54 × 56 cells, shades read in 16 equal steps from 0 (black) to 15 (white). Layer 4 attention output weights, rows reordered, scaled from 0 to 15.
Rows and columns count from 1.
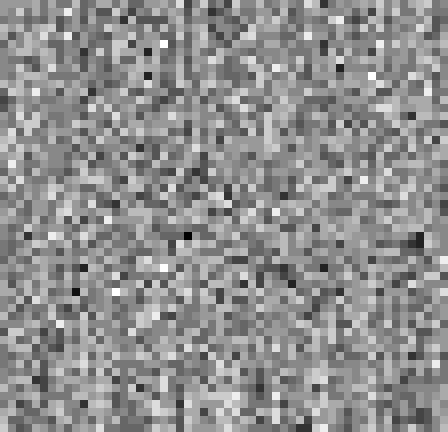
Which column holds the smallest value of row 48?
5
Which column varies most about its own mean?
11
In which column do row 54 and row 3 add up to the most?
47
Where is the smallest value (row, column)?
30, 24
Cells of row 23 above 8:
26
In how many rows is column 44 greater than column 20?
23
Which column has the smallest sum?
16
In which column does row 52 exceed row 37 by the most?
28
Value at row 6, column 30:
10
